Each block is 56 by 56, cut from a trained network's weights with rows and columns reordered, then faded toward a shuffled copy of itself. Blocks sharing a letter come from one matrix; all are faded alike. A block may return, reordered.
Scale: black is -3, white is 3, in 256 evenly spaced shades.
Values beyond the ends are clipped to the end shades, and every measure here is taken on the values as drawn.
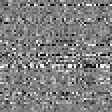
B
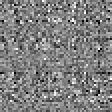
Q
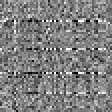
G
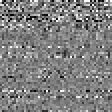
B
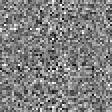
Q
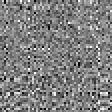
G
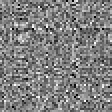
Q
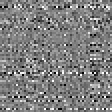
B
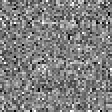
Q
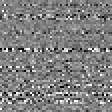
B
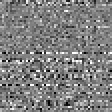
B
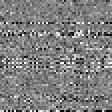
B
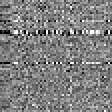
G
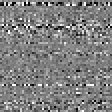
B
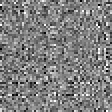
G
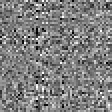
G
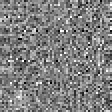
Q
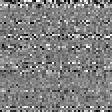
B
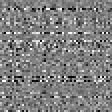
B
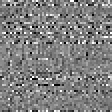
B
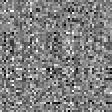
G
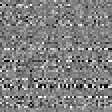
B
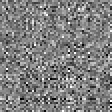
G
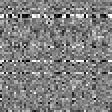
G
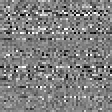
B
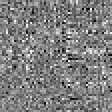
Q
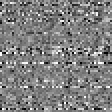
B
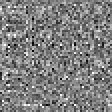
Q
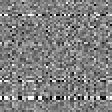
G
